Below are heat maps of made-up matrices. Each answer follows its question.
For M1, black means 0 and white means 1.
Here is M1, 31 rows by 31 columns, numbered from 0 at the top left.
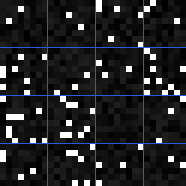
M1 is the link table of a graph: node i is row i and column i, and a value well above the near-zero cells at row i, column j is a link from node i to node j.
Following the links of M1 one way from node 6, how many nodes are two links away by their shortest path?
2
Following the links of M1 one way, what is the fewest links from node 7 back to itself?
2
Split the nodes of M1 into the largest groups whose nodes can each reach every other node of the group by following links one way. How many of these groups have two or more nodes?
2
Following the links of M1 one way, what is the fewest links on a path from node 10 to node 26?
7
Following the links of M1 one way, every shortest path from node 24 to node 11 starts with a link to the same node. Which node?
node 23
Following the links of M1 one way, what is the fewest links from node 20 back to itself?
7
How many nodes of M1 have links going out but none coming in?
2
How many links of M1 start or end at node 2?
5
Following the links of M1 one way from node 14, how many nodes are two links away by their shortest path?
4
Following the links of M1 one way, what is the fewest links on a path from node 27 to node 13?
6
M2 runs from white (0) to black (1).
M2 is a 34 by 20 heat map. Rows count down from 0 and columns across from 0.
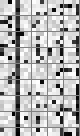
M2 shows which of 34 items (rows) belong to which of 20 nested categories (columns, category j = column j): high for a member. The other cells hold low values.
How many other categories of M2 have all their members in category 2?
3
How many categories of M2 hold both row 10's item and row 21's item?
3
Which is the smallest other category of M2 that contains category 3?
14
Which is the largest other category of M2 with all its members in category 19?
15
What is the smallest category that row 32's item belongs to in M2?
0
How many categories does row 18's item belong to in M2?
4
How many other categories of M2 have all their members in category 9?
6
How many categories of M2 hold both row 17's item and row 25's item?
2
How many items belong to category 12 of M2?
2
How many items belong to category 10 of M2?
3
